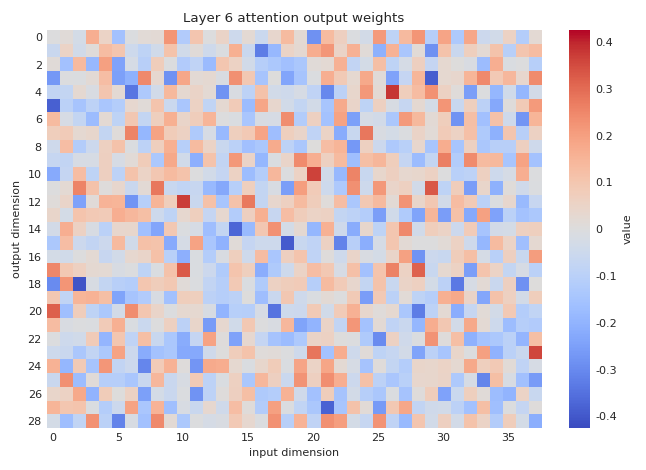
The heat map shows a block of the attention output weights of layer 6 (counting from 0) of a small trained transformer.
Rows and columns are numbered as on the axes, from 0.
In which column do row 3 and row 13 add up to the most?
33
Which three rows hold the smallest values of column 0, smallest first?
5, 18, 3
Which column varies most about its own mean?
0
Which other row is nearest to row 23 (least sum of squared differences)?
16
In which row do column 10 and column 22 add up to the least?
15
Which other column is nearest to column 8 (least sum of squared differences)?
35
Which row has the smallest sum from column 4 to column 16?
14
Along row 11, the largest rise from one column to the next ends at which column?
19
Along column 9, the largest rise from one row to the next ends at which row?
4
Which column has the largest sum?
8
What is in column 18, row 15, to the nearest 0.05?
-0.4
